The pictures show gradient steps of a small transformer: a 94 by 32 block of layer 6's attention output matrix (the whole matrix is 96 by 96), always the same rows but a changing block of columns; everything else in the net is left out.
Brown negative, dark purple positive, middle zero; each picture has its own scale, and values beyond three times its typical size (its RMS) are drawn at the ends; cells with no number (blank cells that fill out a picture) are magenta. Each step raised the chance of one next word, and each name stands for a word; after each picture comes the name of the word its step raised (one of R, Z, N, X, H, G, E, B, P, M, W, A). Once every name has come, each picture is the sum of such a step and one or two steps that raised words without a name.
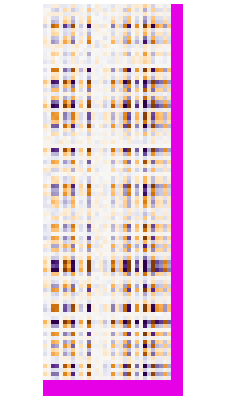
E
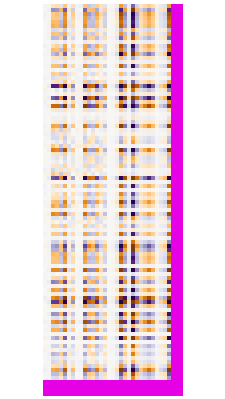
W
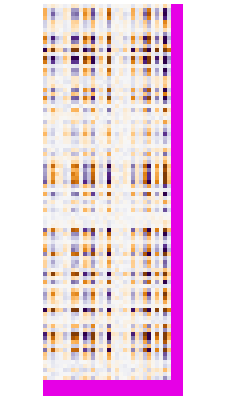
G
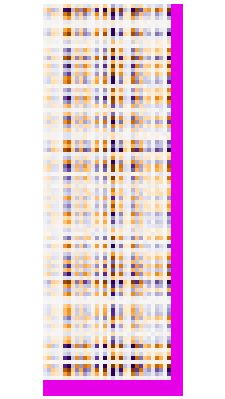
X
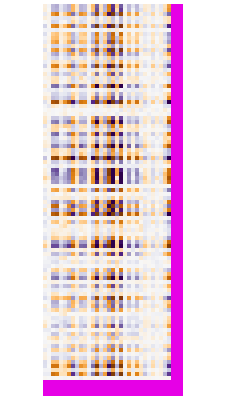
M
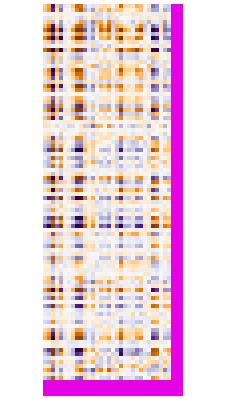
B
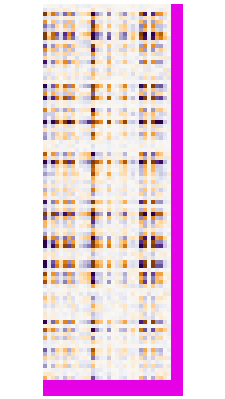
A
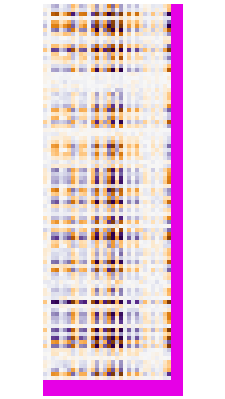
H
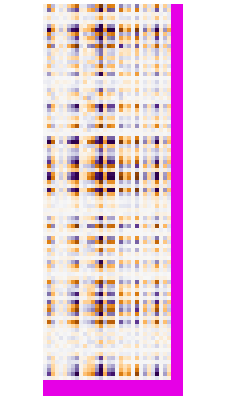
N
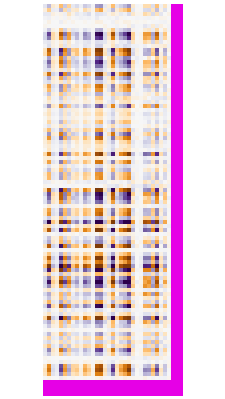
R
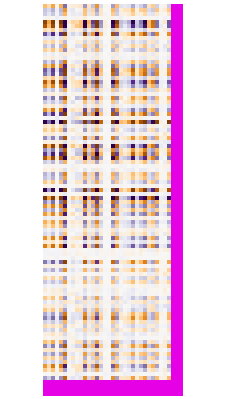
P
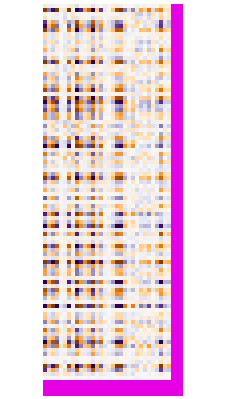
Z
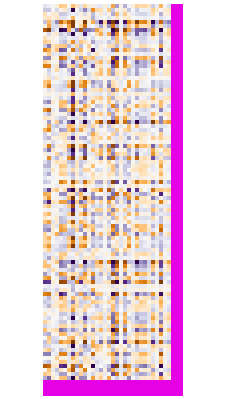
P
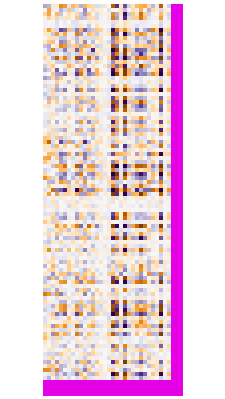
N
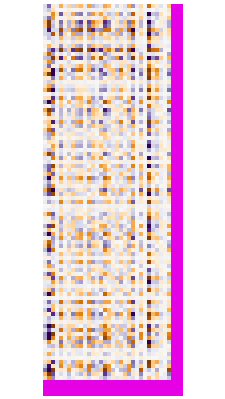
H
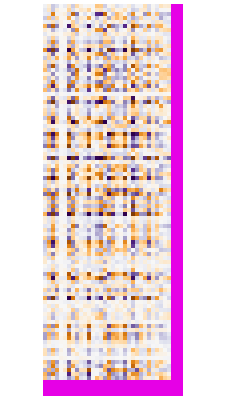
M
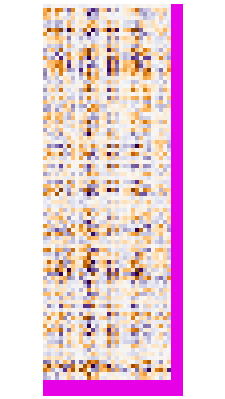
R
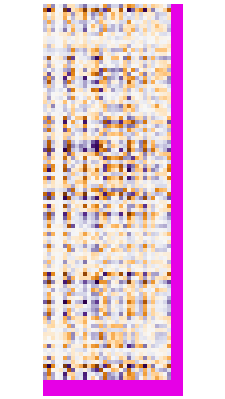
X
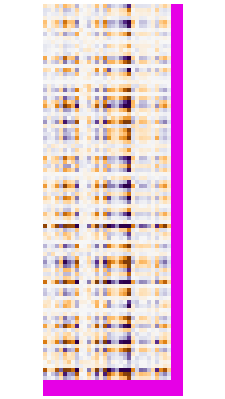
Z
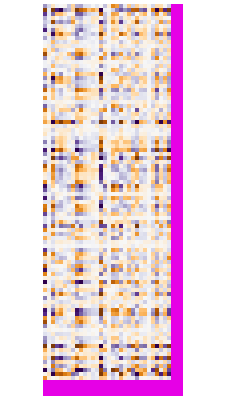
X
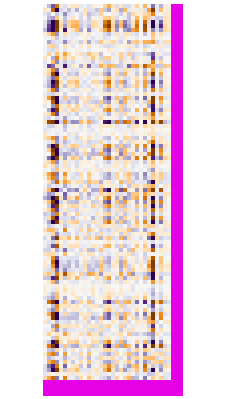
P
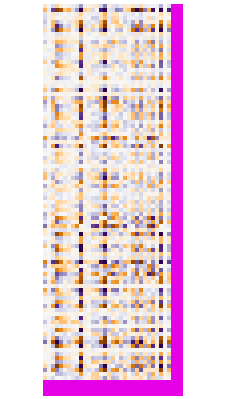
Z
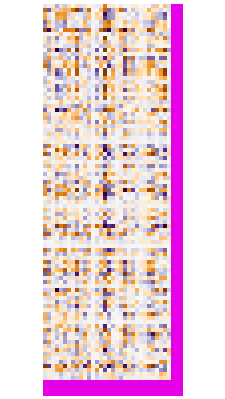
B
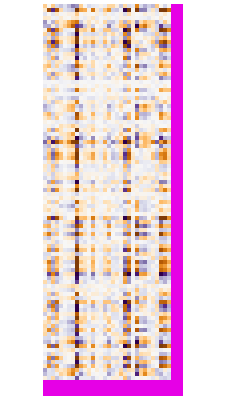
N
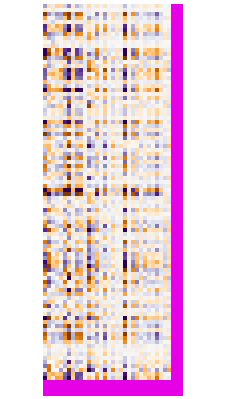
R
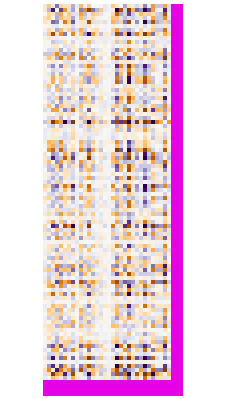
X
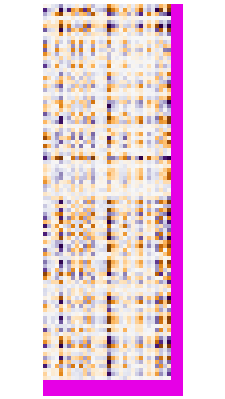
M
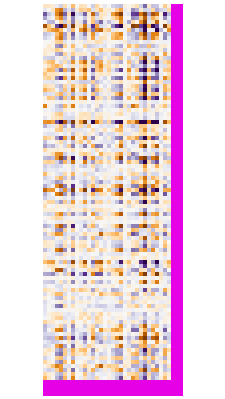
A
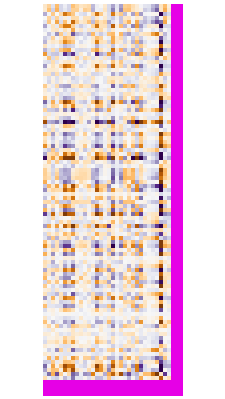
M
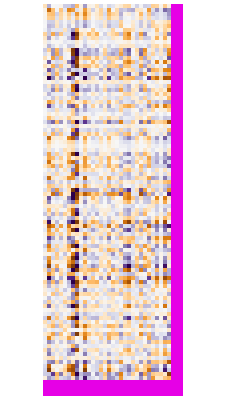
R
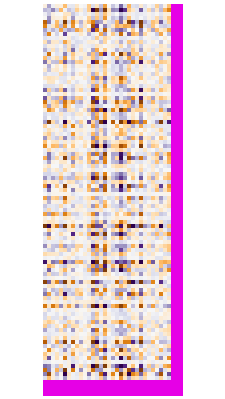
Z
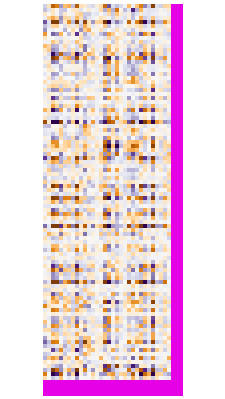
X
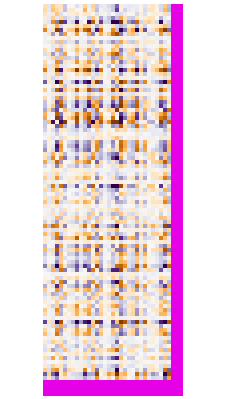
E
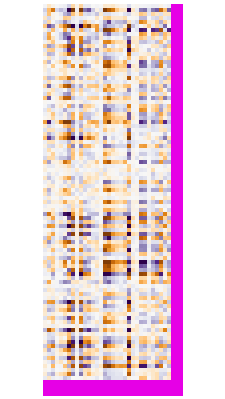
A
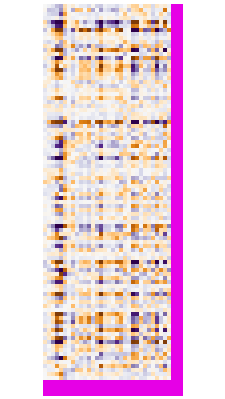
H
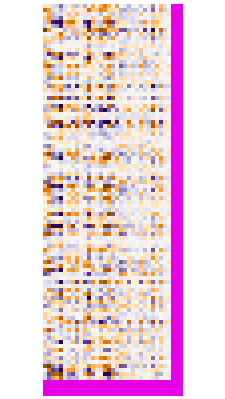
W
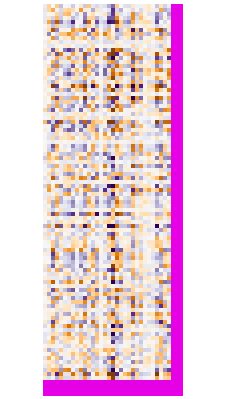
W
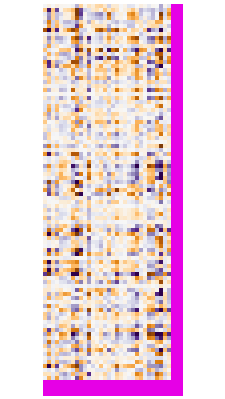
G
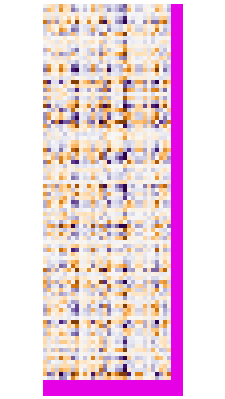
E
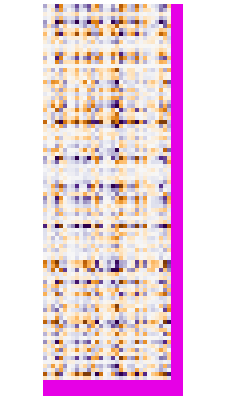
E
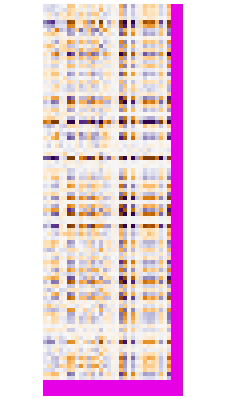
M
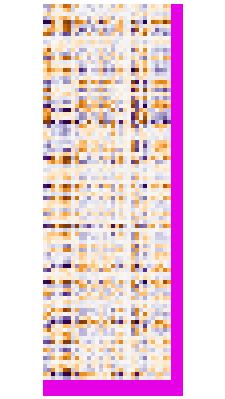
E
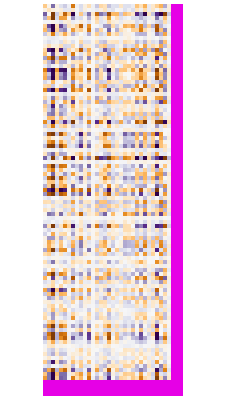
M
